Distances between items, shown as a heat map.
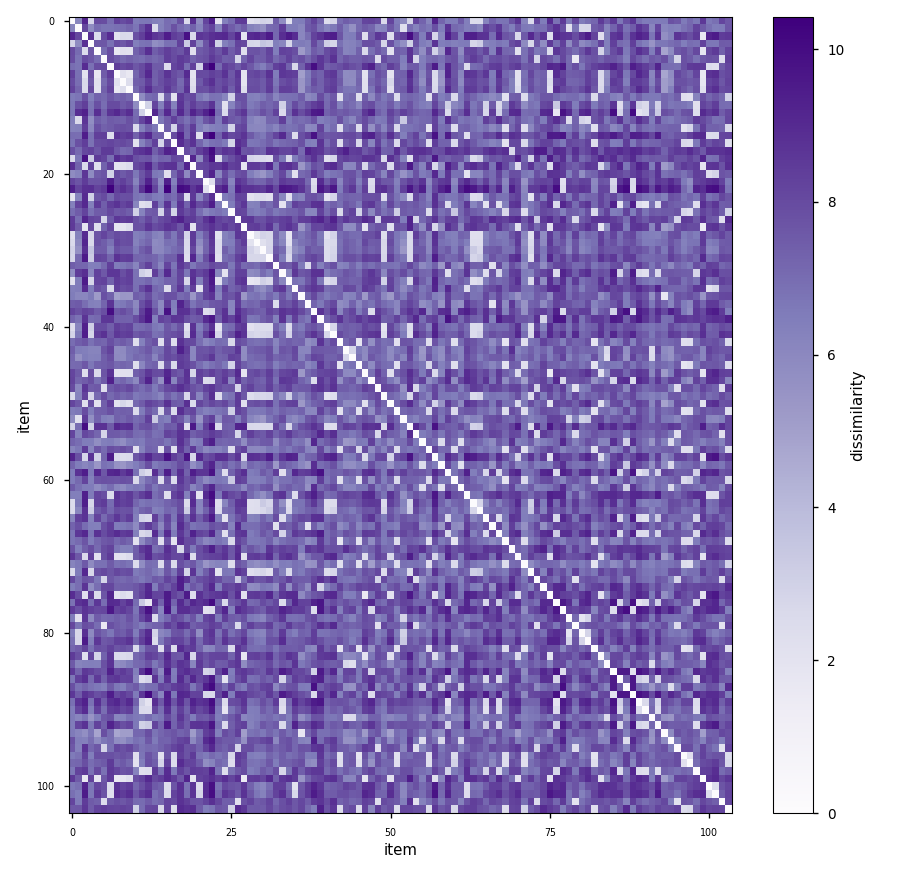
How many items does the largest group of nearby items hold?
16
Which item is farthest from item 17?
22
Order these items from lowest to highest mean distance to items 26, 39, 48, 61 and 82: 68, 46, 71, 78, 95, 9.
95, 71, 68, 78, 9, 46
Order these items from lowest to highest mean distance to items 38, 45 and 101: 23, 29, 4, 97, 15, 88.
97, 88, 15, 29, 23, 4
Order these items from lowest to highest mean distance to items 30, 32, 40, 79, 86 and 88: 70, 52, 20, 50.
52, 20, 50, 70
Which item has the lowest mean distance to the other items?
71
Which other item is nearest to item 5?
79
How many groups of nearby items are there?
14
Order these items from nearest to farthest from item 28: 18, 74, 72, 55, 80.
72, 18, 74, 80, 55
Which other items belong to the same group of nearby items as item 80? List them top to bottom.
1, 13, 52, 78, 81
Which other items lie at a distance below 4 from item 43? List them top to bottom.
44, 84, 91
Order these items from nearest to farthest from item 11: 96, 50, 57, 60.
60, 96, 50, 57
